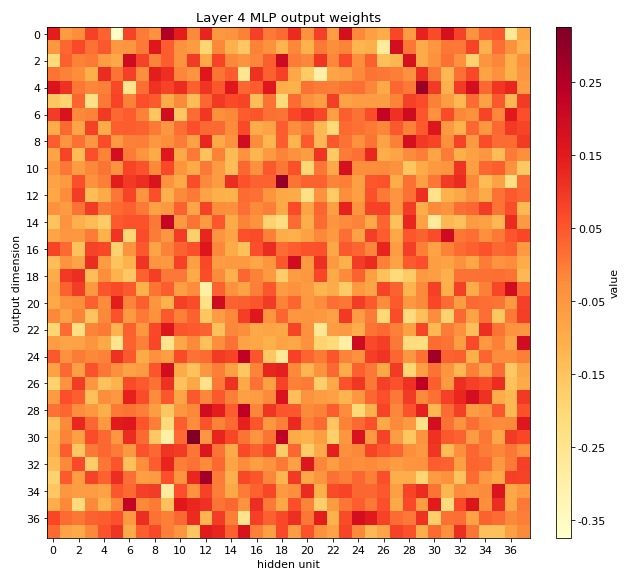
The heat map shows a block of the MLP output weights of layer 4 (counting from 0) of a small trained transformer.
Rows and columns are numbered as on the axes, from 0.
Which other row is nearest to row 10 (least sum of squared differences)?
13
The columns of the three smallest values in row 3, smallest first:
21, 15, 20
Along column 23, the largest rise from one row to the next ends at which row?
24
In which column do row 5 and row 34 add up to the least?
9
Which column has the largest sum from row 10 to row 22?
7
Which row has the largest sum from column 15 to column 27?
6
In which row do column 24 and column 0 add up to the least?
22
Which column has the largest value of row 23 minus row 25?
37
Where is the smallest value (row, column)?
0, 5
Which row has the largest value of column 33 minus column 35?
27
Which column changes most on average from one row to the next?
12
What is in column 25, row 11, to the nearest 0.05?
0.05
